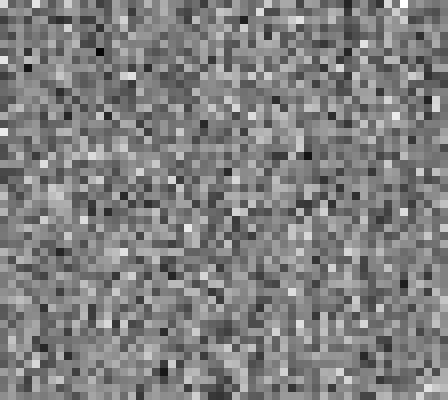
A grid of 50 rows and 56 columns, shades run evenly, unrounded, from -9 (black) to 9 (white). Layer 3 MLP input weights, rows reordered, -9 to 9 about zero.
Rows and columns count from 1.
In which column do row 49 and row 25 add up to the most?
54
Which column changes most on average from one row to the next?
29
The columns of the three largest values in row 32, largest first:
16, 44, 38
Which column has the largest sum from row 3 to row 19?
33
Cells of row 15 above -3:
49
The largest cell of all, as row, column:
1, 51
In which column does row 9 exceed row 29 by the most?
30
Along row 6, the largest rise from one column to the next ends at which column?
46
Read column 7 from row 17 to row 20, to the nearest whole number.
-1 -3 -3 4
